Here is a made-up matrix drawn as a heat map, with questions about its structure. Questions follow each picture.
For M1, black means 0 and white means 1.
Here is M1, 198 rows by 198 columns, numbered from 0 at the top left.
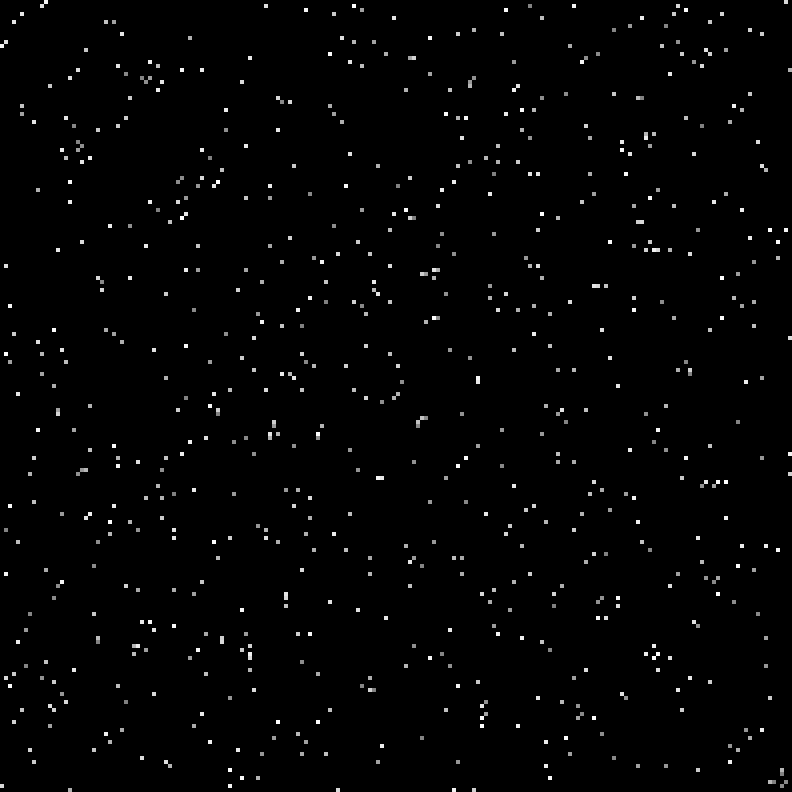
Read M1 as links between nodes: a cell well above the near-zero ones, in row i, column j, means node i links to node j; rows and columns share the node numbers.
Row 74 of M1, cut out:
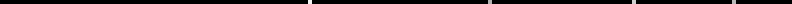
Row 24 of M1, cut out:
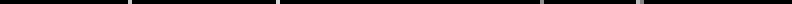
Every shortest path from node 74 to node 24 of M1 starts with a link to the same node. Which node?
node 158
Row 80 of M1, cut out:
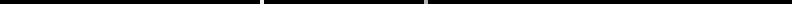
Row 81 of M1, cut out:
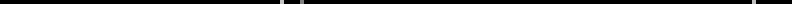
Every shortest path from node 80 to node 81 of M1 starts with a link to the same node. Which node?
node 65
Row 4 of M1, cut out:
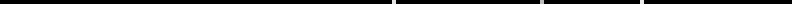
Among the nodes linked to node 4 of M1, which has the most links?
node 135
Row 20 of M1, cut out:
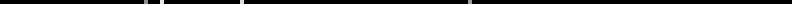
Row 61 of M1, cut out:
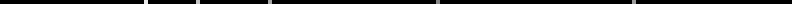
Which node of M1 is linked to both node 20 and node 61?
node 36
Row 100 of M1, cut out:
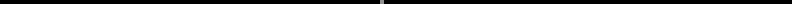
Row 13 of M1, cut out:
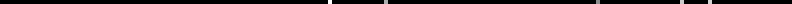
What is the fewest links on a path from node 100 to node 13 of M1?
4
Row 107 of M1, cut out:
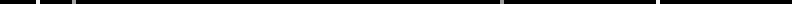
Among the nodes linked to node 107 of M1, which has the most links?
node 164
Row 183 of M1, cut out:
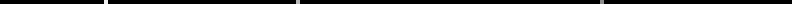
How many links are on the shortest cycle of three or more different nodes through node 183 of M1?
4
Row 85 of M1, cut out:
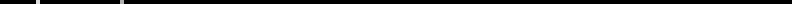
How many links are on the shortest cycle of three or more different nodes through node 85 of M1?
6
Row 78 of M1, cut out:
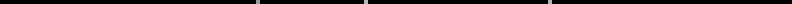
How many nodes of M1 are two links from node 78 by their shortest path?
5
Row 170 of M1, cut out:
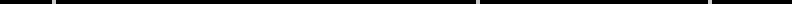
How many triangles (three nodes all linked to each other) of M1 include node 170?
1
